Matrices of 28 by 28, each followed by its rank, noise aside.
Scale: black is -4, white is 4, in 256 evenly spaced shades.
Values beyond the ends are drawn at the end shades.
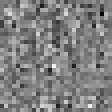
five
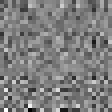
three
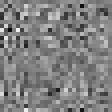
four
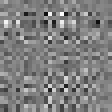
two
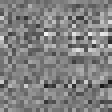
three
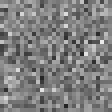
five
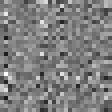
four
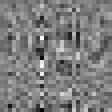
four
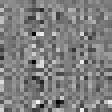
three
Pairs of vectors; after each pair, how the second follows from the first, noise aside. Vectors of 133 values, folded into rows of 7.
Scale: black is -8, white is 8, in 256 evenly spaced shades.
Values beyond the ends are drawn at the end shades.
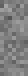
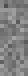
sign-scrambled.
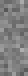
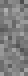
sign-scrambled.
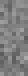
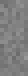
shrunk.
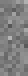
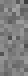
sign-scrambled.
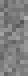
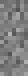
shuffled.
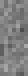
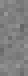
shrunk.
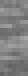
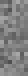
shuffled.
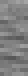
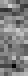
wrapped around, scaled up.
